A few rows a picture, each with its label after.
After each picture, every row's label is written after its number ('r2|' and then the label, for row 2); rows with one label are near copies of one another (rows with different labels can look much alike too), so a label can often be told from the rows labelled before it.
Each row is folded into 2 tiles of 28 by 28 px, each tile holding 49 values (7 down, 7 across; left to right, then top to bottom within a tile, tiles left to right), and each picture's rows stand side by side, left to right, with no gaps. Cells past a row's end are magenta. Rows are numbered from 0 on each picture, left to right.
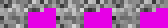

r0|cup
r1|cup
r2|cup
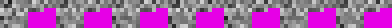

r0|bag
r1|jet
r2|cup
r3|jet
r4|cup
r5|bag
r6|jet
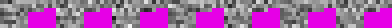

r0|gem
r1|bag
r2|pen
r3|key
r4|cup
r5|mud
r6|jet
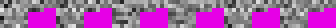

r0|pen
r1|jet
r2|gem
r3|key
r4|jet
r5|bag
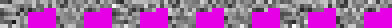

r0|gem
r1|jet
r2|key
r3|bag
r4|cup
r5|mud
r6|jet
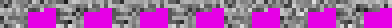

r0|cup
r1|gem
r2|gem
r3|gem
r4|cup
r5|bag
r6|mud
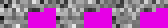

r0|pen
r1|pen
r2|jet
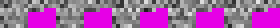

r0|cup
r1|pen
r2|jet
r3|bag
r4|jet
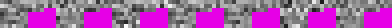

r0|key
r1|pen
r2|mud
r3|key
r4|gem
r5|jet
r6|bag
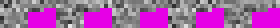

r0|pen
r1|mud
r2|bag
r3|cup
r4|mud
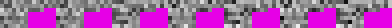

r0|bag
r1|bag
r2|gem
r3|pen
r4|gem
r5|pen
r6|gem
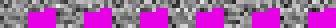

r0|cup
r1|key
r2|cup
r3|jet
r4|gem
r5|cup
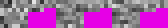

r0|jet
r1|mud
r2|key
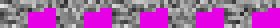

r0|key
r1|jet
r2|key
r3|cup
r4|gem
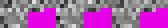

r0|jet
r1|pen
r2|jet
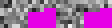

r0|jet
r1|mud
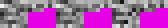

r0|key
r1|key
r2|gem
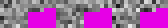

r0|pen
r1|mud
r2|cup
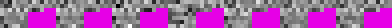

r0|jet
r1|pen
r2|pen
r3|gem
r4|bag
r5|jet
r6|cup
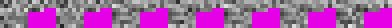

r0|cup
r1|jet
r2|key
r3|gem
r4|key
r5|mud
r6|mud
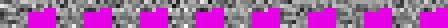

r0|key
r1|pen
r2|cup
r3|pen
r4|cup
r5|gem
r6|mud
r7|jet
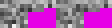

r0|mud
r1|mud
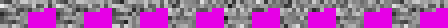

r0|key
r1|key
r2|gem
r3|bag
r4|pen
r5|jet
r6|bag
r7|key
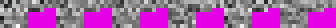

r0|pen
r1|bag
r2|jet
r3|mud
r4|cup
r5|key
